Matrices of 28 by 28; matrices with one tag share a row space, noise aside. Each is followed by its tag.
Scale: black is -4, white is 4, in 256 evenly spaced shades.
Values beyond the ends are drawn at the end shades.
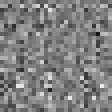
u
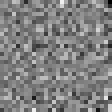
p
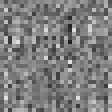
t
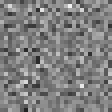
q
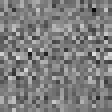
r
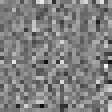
p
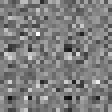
q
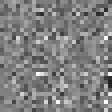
p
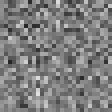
q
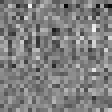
r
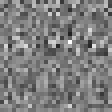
t
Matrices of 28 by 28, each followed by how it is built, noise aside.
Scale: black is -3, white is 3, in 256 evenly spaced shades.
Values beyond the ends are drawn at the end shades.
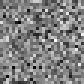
noise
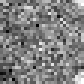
smooth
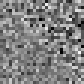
upper triangular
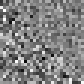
lower triangular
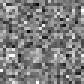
blocks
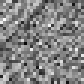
Hankel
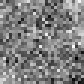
smooth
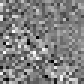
lower triangular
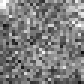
smooth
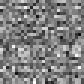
blocks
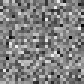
noise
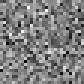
noise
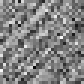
Hankel
